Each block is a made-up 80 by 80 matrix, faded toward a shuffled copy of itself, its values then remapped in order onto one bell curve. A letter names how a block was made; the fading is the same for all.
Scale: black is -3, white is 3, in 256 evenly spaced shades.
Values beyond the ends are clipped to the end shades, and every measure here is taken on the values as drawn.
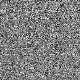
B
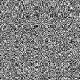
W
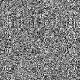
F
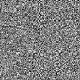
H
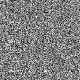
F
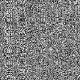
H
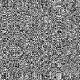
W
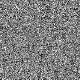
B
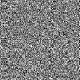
W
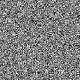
F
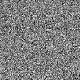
F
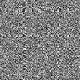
W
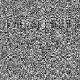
W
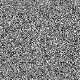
B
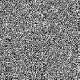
H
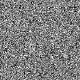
B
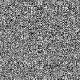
F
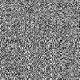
W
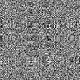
W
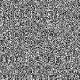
H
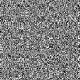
W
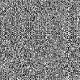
H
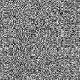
W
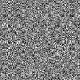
W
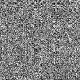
F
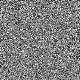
B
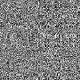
H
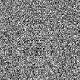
H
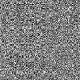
W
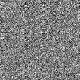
F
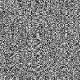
W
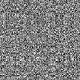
W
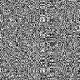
W
